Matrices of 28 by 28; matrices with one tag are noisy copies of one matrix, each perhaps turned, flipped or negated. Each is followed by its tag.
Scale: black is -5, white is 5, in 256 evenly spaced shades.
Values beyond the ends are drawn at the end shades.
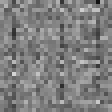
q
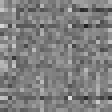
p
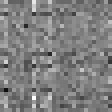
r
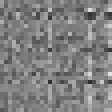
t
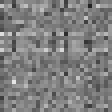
r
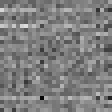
p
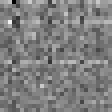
t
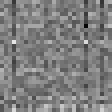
p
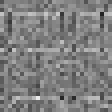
q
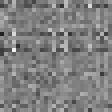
r
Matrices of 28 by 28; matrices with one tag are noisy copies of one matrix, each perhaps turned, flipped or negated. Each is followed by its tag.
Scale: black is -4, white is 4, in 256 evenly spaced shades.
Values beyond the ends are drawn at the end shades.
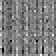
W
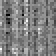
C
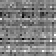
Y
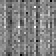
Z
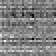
Y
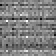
Z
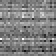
Y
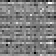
W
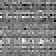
Y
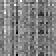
Y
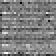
W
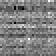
C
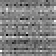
Z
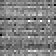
Z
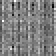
W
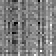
Y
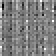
W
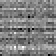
C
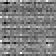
W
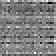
W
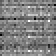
Z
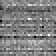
Z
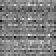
Z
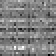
C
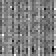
W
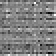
W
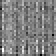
W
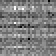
C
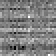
C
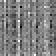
Z
